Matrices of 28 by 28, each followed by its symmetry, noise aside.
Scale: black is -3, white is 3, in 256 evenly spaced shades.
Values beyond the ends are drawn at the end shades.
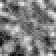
symmetric across the other diagonal.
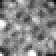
symmetric across the other diagonal.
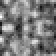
mirrored top to bottom.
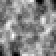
same after a half turn.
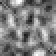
same after a half turn.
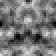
mirrored left to right.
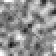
symmetric across the other diagonal.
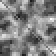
same after a half turn.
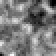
symmetric across the other diagonal.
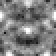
mirrored left to right.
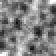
same after a half turn.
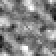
same after a half turn.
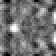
mirrored top to bottom.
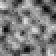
symmetric across the other diagonal.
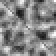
symmetric across the other diagonal.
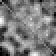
symmetric across the other diagonal.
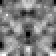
mirrored left to right.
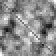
same after a half turn.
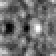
mirrored top to bottom.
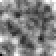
symmetric across the other diagonal.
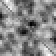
same after a half turn.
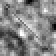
symmetric across the other diagonal.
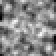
same after a half turn.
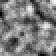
symmetric across the other diagonal.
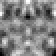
mirrored left to right.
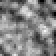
symmetric across the other diagonal.
